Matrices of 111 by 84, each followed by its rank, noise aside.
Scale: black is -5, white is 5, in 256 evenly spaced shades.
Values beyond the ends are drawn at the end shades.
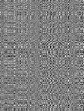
three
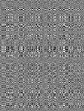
three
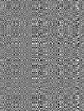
three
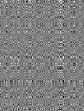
three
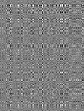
two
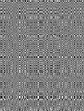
two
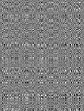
three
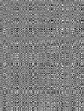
three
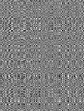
three
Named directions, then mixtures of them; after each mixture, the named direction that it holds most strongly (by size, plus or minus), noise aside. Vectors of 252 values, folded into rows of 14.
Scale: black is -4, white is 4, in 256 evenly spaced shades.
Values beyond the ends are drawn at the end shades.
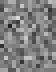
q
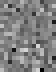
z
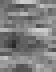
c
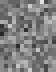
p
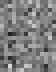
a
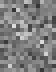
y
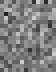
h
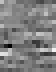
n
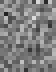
h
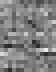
n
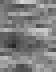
c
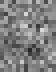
h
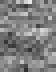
c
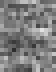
c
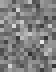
y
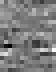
n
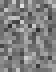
q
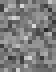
q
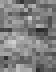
c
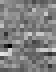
n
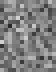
q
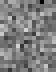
p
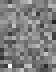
a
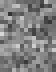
p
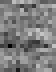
c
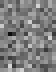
a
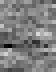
n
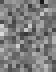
p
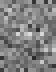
h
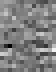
n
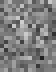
q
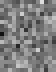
p
